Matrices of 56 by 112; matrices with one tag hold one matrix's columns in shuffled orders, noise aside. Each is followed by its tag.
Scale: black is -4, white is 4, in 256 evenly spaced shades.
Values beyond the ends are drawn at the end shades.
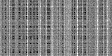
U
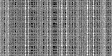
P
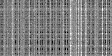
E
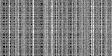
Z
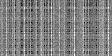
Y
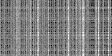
Y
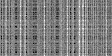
U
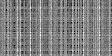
Y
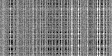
E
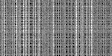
Z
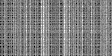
Z
